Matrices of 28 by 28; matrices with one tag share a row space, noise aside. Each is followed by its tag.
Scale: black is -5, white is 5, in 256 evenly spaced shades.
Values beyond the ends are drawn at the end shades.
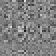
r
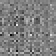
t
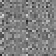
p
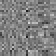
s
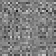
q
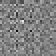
t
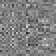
s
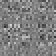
q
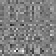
t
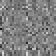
p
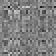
q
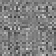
q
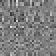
t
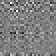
t
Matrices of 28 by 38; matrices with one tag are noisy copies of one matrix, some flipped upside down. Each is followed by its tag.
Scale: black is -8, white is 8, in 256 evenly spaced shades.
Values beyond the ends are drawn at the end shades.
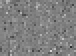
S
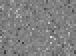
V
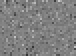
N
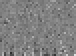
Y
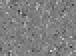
S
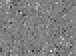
S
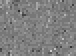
S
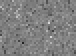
V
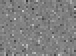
N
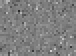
S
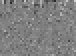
Y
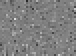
N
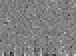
Y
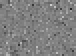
S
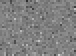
N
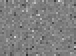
N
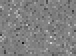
V
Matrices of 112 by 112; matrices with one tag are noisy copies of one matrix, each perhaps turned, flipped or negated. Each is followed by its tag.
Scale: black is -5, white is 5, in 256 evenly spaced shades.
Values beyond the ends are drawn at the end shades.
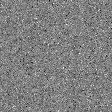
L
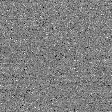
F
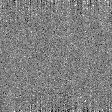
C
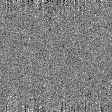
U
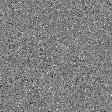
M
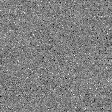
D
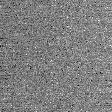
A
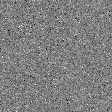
M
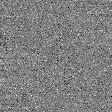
D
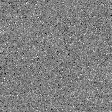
D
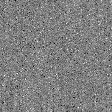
D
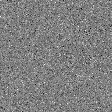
M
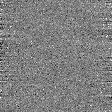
C
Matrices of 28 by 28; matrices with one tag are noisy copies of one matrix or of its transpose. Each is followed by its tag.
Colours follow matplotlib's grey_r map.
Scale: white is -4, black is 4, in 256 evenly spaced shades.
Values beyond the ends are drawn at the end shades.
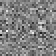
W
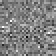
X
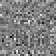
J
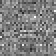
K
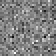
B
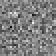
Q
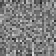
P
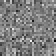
P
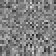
X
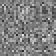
B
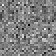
B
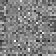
P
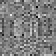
K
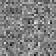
B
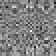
X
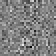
W
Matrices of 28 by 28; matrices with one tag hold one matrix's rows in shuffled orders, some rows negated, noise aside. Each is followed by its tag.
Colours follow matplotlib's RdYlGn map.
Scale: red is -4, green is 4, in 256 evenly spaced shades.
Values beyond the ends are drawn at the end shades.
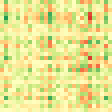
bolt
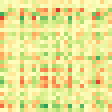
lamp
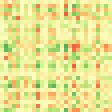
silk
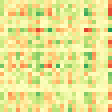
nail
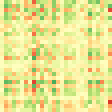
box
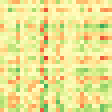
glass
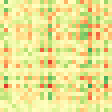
bolt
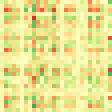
box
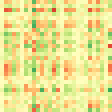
box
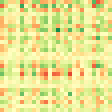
lamp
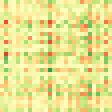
bolt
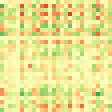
lamp
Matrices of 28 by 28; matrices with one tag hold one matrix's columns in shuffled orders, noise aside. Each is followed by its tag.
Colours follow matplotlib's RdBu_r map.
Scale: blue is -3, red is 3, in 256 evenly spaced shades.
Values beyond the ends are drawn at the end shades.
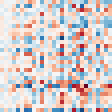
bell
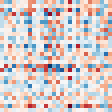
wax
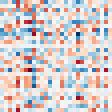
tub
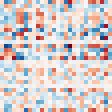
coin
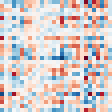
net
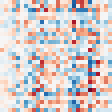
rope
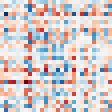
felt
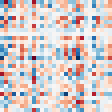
net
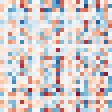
rope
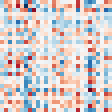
rope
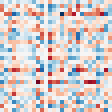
felt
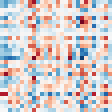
net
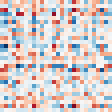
wax
